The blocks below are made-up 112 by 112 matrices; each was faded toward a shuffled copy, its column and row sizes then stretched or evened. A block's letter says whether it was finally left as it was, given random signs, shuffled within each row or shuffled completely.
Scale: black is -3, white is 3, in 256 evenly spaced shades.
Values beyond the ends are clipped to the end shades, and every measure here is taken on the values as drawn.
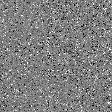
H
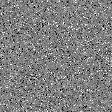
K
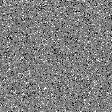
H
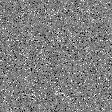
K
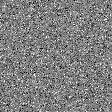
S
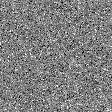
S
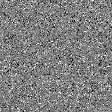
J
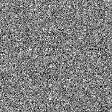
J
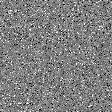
K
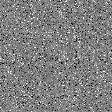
J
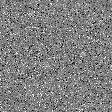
S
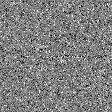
K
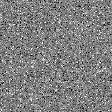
J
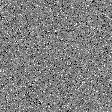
S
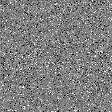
H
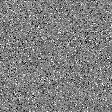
K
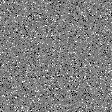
H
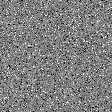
S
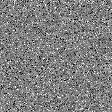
K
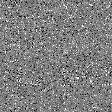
H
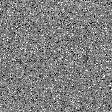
K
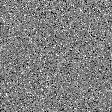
S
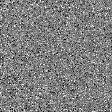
H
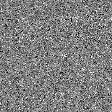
H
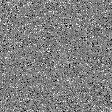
K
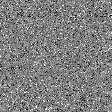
K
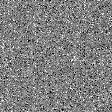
H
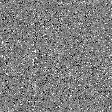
H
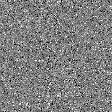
J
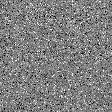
K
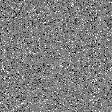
J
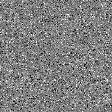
J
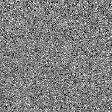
J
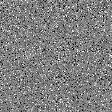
H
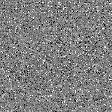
J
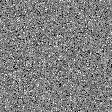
S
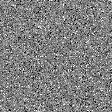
H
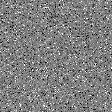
J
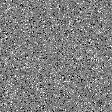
H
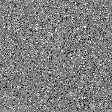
H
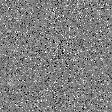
H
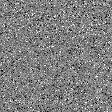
K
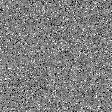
K
